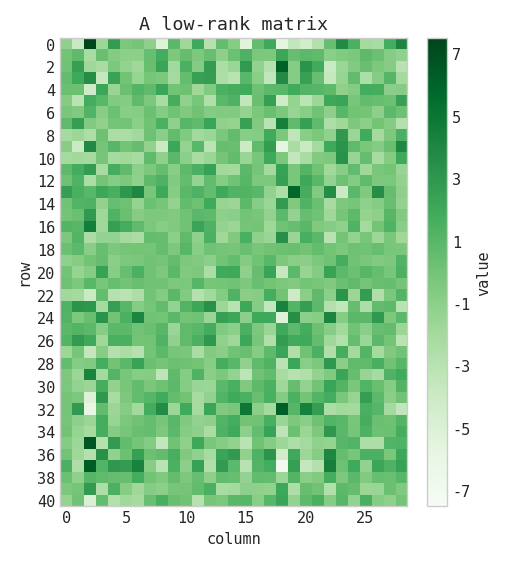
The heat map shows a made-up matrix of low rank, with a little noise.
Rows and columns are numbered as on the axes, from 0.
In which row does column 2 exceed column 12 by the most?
0
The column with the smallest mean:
19
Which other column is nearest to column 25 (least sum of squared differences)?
14
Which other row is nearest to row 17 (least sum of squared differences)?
12
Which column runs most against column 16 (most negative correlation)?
18
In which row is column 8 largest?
32
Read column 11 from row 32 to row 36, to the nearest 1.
-2 -1 -1 2 -1
